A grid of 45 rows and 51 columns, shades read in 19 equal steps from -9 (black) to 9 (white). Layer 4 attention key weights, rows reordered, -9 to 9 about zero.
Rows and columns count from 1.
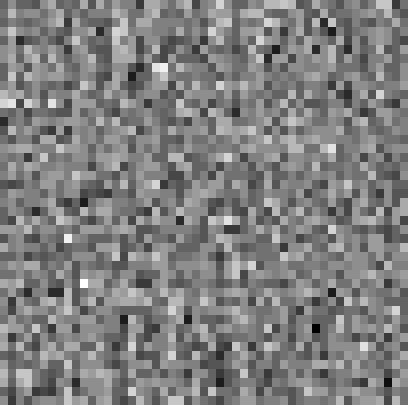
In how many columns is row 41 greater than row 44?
21
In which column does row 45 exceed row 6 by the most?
9
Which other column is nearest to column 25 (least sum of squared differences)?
31
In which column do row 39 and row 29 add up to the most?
17
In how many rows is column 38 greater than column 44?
29
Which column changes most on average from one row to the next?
4
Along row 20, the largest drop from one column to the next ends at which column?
48
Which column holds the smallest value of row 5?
3
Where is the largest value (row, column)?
32, 11
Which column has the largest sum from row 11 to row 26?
42
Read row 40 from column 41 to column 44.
-5 0 -1 2
